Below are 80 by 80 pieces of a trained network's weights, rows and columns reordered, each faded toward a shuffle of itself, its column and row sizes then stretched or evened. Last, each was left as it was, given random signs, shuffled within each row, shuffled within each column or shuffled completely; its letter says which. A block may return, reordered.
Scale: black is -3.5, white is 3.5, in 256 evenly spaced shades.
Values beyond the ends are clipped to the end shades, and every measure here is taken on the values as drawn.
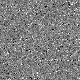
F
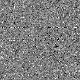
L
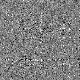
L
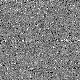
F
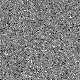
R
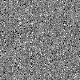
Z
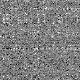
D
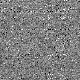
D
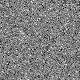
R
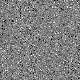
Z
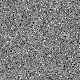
R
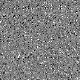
D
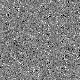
Z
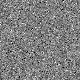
R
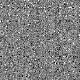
D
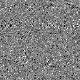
L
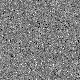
R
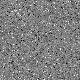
R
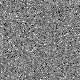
R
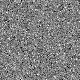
R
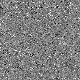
F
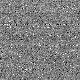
F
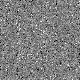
Z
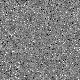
R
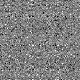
D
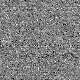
F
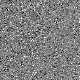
Z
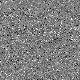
F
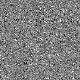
L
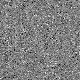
R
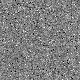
R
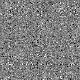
L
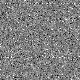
F
